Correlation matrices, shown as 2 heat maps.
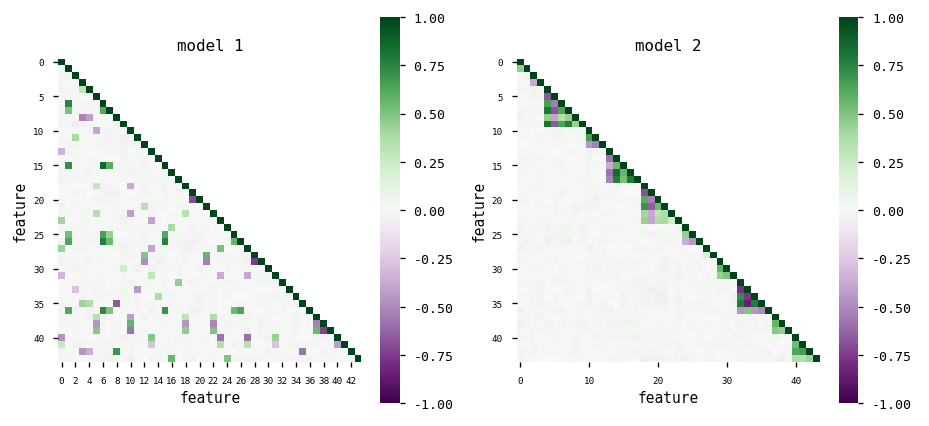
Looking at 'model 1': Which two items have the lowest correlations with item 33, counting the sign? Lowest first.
11, 2
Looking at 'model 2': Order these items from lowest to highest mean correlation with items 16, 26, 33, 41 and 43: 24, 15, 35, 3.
35, 24, 3, 15
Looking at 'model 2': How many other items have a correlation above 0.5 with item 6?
3
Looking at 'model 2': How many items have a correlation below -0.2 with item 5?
5
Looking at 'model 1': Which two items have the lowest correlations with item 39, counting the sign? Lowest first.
38, 10
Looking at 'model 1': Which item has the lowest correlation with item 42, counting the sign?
35
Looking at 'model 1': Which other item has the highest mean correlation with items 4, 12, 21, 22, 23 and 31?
28
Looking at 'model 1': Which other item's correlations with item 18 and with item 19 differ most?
20
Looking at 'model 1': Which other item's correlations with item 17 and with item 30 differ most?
32
